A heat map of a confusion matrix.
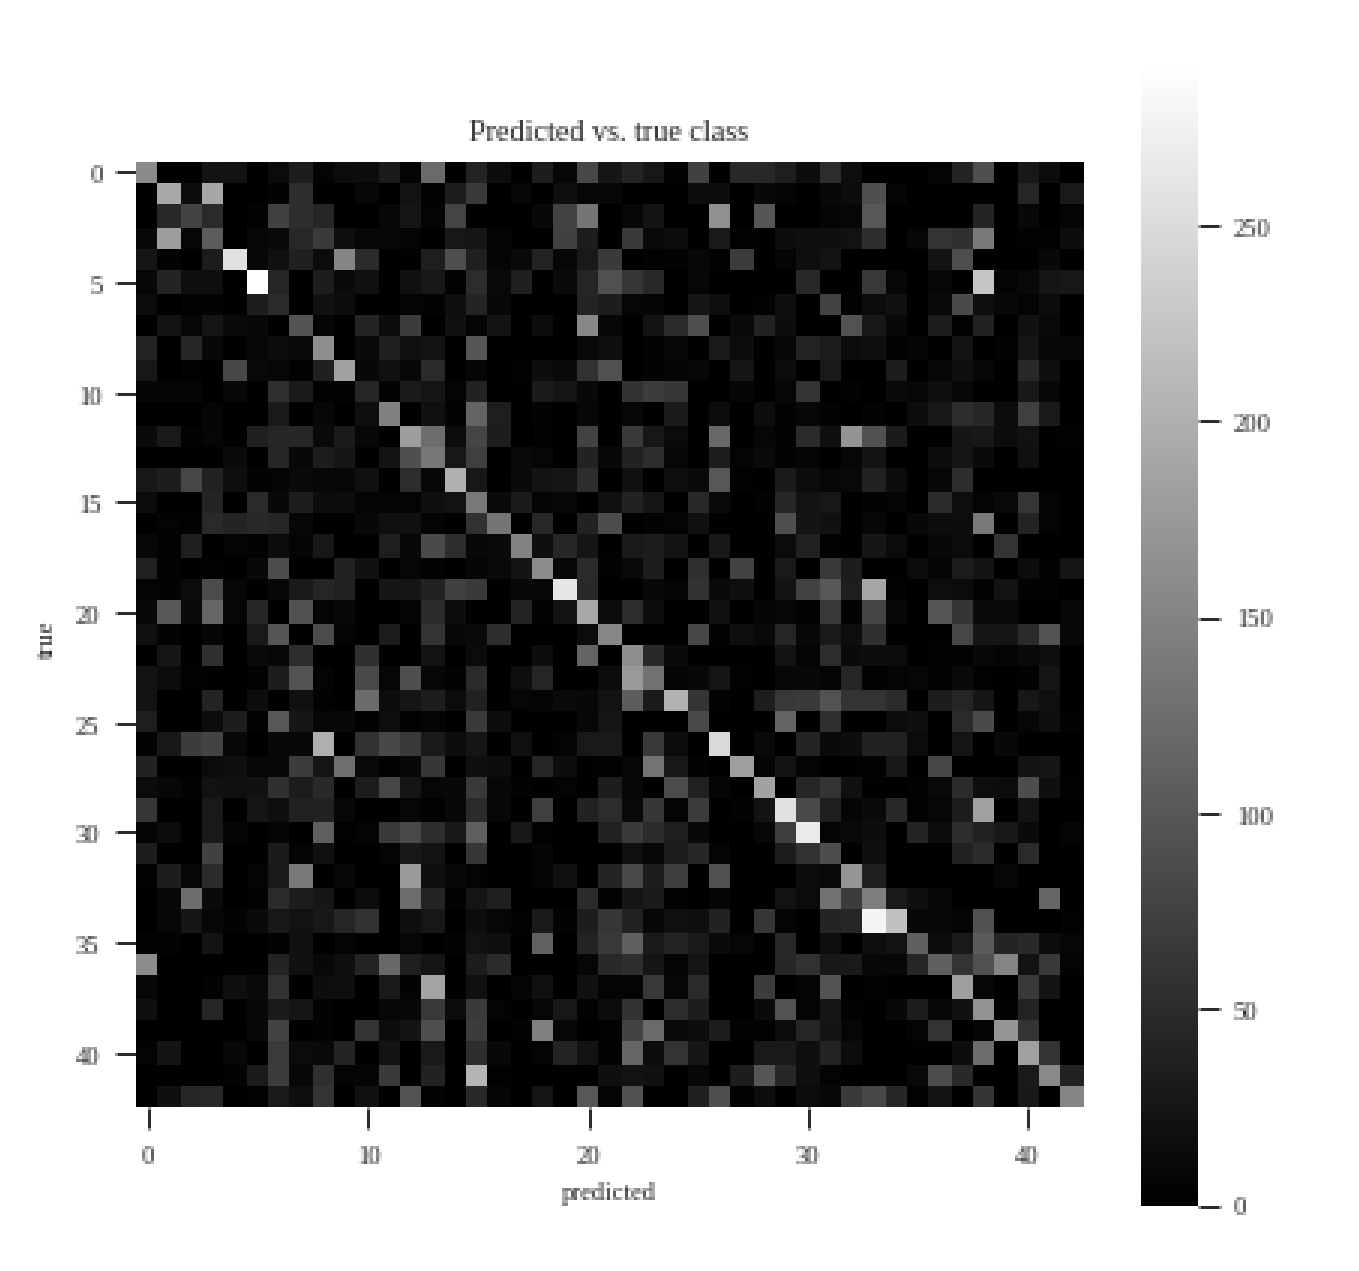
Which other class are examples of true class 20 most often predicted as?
3
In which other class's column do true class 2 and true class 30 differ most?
26
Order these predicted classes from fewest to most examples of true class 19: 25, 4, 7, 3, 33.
4, 7, 25, 3, 33
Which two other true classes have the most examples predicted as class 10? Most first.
24, 23
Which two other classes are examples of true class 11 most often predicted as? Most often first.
15, 40
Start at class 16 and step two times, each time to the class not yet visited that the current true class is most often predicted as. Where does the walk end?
29
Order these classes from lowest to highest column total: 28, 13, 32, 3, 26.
28, 32, 26, 3, 13
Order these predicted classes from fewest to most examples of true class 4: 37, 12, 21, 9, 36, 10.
12, 36, 10, 21, 37, 9
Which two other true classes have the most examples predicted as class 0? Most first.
36, 29
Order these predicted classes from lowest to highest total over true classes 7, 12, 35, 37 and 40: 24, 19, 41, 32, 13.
19, 41, 24, 32, 13
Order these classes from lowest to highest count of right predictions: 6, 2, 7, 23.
6, 2, 7, 23
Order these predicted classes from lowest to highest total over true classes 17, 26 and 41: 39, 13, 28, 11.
39, 28, 13, 11
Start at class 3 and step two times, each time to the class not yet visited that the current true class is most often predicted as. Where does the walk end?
33
